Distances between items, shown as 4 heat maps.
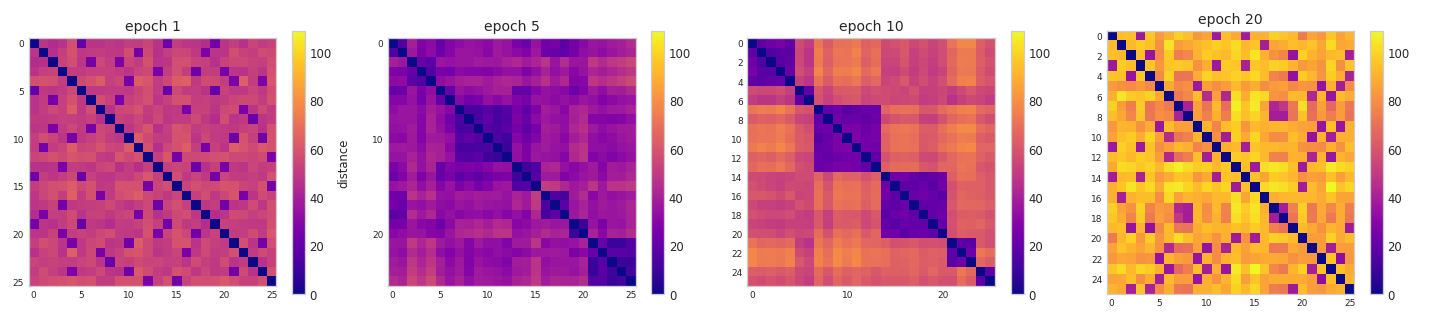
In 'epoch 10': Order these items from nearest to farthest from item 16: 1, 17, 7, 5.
17, 5, 1, 7
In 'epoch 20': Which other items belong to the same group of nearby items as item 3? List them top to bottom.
0, 11, 14
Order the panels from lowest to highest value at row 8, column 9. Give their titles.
epoch 5, epoch 10, epoch 1, epoch 20
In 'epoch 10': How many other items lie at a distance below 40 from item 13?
6
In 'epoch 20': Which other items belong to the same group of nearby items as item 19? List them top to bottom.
2, 4, 25
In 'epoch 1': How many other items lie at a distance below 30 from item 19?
3
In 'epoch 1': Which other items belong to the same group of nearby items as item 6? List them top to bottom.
2, 9
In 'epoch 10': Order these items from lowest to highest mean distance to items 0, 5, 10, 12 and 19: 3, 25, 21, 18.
18, 3, 25, 21
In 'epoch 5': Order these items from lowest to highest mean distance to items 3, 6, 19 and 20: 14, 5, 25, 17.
5, 14, 17, 25
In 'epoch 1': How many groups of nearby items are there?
8
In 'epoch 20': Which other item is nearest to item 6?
23
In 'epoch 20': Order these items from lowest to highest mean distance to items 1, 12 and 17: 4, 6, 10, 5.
10, 6, 5, 4
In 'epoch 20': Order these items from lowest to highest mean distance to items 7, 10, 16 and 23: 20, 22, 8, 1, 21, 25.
21, 8, 1, 25, 22, 20
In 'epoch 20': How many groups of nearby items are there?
7
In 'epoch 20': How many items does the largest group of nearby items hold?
5
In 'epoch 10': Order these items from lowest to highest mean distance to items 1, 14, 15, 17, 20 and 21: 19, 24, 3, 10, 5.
19, 3, 5, 24, 10
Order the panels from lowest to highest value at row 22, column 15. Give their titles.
epoch 5, epoch 1, epoch 10, epoch 20
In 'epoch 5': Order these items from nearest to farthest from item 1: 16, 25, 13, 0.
0, 16, 13, 25
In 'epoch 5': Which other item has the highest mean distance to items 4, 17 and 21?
15
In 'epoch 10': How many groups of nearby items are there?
6
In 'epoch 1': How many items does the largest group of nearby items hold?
4
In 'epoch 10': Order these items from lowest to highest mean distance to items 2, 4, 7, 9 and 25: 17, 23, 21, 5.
5, 17, 21, 23
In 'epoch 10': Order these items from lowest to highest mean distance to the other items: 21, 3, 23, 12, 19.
19, 12, 3, 21, 23
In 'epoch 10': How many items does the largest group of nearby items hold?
7
